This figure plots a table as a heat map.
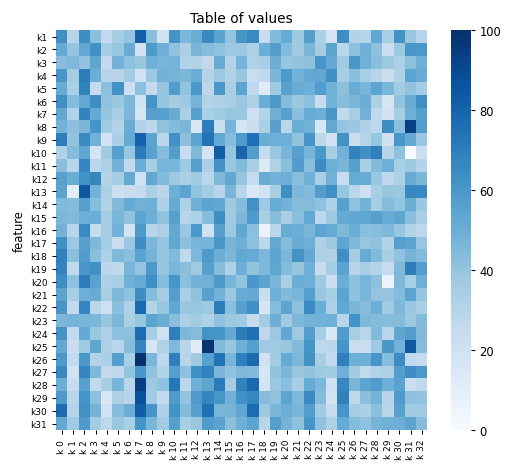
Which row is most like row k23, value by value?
k3
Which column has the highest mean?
k 2
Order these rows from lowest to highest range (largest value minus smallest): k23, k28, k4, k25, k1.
k23, k4, k1, k28, k25
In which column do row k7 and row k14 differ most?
k 17
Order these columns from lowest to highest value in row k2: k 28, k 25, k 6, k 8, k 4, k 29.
k 29, k 25, k 4, k 28, k 6, k 8
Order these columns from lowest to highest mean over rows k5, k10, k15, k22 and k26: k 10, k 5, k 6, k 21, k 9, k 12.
k 6, k 9, k 12, k 21, k 5, k 10
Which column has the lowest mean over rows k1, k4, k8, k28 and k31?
k 18
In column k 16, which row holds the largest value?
k10
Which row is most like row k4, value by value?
k7
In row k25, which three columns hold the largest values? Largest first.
k 13, k 31, k 7
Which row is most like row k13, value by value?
k4
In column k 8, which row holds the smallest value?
k25
